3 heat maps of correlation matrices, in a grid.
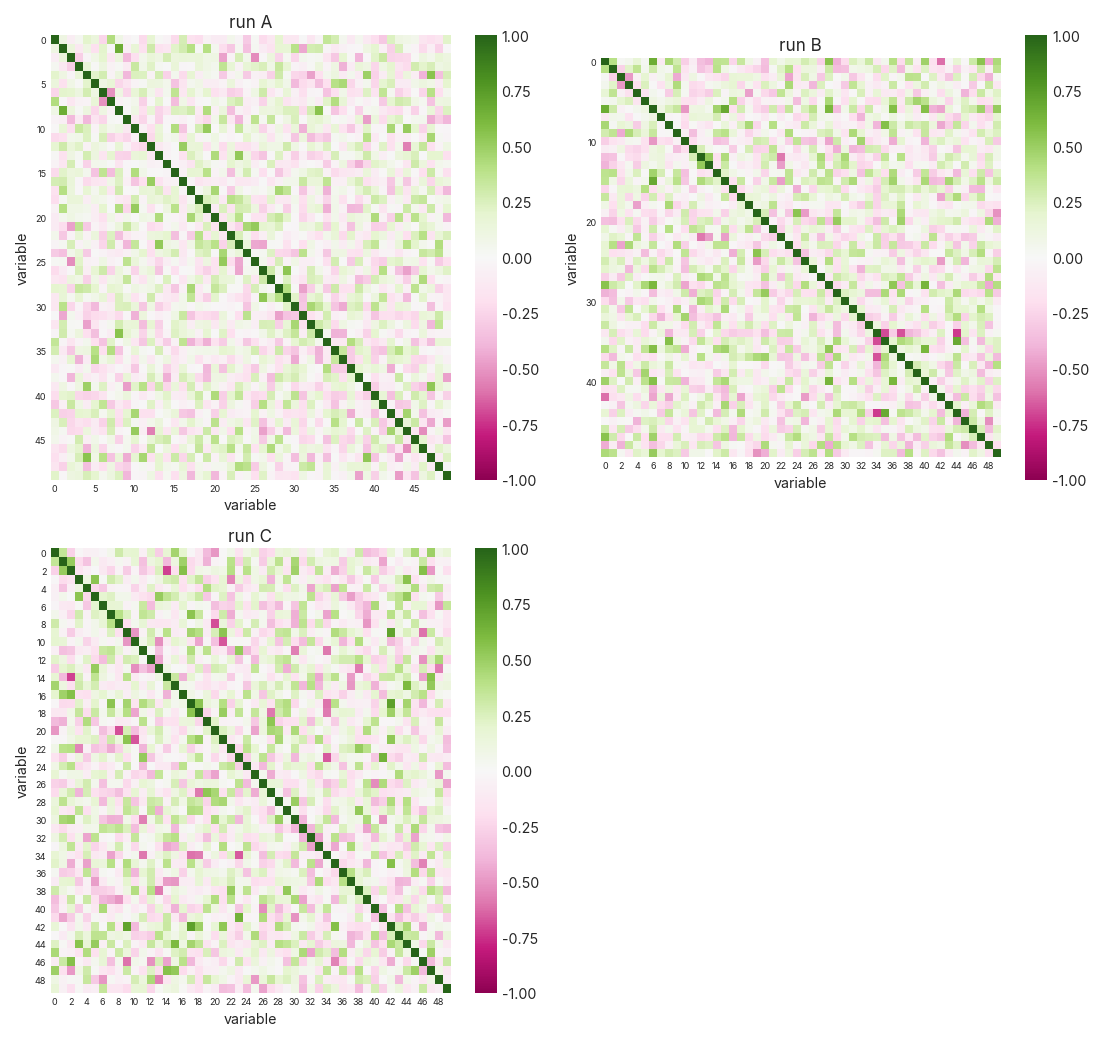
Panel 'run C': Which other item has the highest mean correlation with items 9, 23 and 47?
14
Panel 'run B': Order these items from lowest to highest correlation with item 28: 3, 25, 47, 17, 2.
3, 17, 2, 47, 25
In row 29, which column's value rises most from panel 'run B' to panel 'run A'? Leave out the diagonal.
26
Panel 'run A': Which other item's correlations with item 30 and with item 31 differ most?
1
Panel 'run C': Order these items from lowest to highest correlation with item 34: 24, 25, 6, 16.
16, 6, 25, 24
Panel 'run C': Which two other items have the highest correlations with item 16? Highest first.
2, 1
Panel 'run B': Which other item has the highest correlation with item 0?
6
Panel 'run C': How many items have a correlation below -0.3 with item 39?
6
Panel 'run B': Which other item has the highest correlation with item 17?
44
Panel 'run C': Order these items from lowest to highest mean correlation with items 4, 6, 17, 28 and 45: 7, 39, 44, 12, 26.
39, 26, 12, 7, 44
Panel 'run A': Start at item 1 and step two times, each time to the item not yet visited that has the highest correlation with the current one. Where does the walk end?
33
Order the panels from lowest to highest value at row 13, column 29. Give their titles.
run C, run A, run B
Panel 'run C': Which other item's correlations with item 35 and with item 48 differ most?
4
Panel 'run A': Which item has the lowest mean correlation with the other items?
31
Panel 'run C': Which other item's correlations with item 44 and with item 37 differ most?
15
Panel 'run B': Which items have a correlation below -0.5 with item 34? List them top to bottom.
35, 37, 44
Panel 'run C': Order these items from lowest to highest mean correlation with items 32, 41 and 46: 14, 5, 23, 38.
38, 14, 5, 23
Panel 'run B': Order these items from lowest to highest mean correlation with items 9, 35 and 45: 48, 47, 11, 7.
11, 48, 47, 7
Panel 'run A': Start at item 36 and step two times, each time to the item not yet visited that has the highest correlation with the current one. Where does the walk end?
35
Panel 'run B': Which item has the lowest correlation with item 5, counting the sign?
24
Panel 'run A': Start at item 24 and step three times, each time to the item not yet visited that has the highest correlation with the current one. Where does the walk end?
9
